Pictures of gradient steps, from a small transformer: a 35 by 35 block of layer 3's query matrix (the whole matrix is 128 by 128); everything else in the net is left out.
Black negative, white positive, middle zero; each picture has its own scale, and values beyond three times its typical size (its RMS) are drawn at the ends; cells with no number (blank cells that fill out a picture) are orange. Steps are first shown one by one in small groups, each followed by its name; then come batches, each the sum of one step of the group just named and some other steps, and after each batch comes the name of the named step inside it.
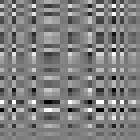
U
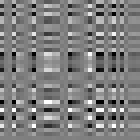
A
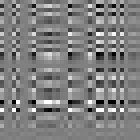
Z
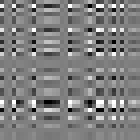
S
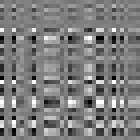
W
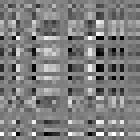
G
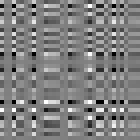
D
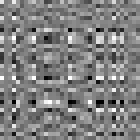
Z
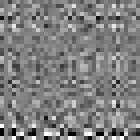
W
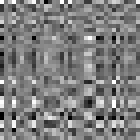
W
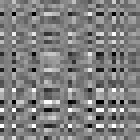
A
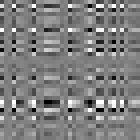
S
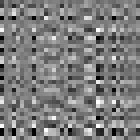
W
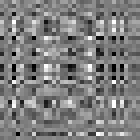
G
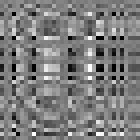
G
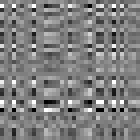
U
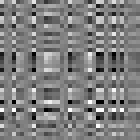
A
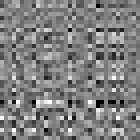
Z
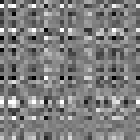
Z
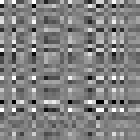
D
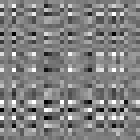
U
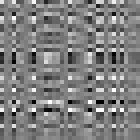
Z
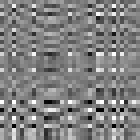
U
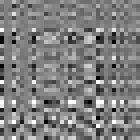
W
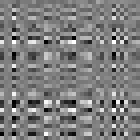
A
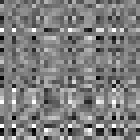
W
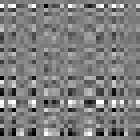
W
